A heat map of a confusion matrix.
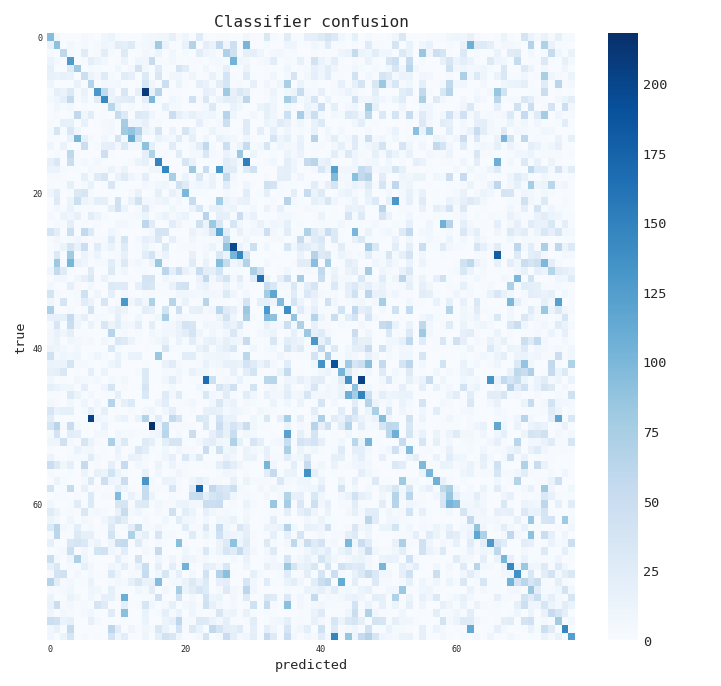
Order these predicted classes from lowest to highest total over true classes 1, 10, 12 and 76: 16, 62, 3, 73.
3, 16, 73, 62
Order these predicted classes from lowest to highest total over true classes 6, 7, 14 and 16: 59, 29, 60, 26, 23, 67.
60, 67, 23, 59, 26, 29
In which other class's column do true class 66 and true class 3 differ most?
27
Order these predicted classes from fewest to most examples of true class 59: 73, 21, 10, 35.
73, 21, 35, 10
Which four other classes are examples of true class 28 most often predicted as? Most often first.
66, 27, 3, 39
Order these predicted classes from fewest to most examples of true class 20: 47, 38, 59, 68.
59, 47, 68, 38
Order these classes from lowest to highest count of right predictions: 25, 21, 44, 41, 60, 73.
73, 21, 41, 60, 25, 44
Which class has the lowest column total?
54
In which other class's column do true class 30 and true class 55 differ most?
32
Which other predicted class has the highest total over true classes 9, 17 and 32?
42
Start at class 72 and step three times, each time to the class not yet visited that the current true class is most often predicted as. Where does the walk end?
37
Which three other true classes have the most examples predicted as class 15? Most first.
50, 8, 34
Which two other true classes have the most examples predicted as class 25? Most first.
17, 29
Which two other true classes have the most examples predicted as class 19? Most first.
65, 71
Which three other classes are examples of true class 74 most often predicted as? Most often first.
11, 47, 45
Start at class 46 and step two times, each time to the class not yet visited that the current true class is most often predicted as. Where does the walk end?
23
